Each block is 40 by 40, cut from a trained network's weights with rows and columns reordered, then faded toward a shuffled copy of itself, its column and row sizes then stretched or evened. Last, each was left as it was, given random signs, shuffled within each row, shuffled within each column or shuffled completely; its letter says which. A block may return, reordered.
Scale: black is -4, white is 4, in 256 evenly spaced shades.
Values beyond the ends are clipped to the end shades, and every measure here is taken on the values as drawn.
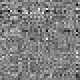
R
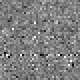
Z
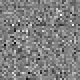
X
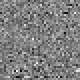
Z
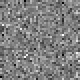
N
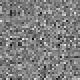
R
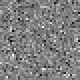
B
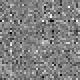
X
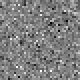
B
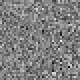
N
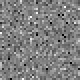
N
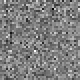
X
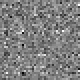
X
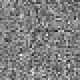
X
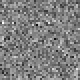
Z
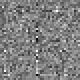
X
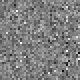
N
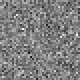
B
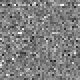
Z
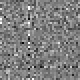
X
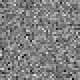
B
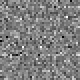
Z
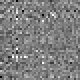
R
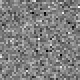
B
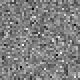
B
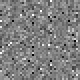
N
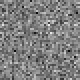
Z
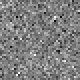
B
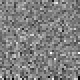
Z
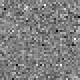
Z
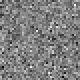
N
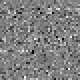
Z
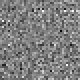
X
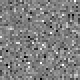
B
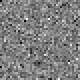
B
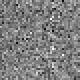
N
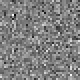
N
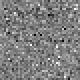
Z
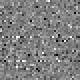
Z
